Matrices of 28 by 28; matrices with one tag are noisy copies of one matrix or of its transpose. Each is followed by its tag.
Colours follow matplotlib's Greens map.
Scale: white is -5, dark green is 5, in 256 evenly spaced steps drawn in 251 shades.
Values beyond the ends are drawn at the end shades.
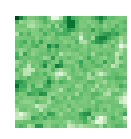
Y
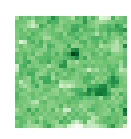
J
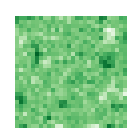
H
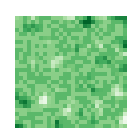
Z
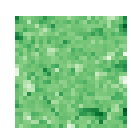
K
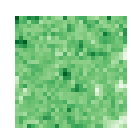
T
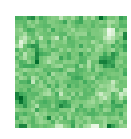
H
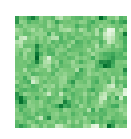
H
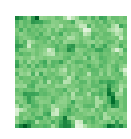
K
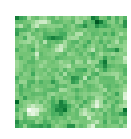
H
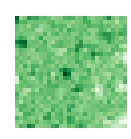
T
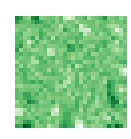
K
